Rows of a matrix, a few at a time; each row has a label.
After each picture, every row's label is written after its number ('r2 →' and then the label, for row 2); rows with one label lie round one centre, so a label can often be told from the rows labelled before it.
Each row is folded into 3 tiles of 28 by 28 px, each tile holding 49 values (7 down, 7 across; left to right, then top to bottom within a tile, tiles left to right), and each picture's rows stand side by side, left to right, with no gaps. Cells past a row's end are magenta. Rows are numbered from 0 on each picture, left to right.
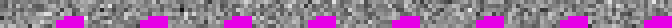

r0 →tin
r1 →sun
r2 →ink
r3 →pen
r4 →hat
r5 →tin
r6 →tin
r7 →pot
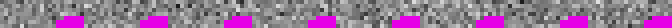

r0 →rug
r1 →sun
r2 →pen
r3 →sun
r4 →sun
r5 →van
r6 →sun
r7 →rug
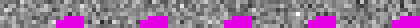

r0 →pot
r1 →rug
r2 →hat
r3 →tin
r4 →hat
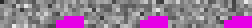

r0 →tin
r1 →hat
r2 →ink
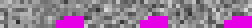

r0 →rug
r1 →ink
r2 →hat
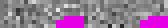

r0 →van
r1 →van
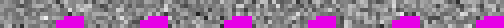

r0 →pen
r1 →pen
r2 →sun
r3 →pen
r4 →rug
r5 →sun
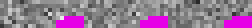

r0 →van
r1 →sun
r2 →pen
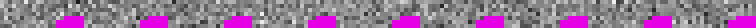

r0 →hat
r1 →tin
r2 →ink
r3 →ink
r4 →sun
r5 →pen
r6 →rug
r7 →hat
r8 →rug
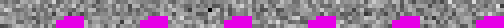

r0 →pot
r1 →ink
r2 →sun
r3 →pen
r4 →hat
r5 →rug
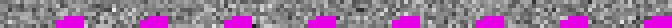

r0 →rug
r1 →tin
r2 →van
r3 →pot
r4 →tin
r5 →rug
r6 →hat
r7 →pen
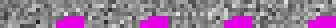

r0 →ink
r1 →van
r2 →van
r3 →van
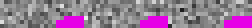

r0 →pot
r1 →rug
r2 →pot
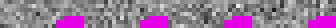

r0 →pot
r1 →rug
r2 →sun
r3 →hat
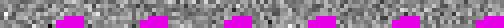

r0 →tin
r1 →pen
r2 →hat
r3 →rug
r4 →pot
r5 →rug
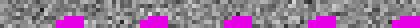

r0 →sun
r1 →ink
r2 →pot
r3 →pen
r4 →sun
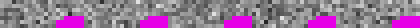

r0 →ink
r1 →rug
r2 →sun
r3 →hat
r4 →sun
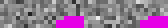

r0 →sun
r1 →ink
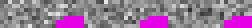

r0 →van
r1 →sun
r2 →sun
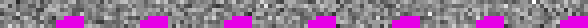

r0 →sun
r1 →tin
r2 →pen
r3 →pen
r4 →pot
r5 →van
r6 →pot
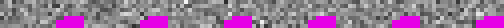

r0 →ink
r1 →tin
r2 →pen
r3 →rug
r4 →rug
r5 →sun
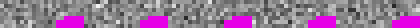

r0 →rug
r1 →pot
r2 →pen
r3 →ink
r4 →ink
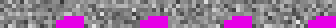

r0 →rug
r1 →sun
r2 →hat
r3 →pot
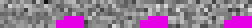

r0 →pot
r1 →van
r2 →pot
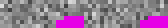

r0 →hat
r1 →rug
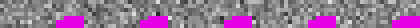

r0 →rug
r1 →tin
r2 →sun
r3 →ink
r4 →rug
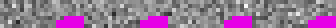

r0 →rug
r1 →pen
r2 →rug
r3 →tin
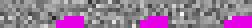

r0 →sun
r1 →rug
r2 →pen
